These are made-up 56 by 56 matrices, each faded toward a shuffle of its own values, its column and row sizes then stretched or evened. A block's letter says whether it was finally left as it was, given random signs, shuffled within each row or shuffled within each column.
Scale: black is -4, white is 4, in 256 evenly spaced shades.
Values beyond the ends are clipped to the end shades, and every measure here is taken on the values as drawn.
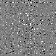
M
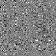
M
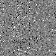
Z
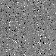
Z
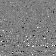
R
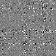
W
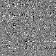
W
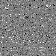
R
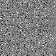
Z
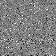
R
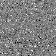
R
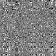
M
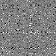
M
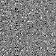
W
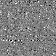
R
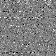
R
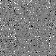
M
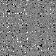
M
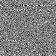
R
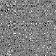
M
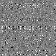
M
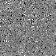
W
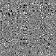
M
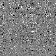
M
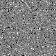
R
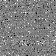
R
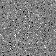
Z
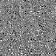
M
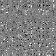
M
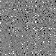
M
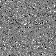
R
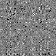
M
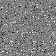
R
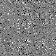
W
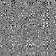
M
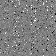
Z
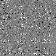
W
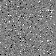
Z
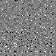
M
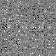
M
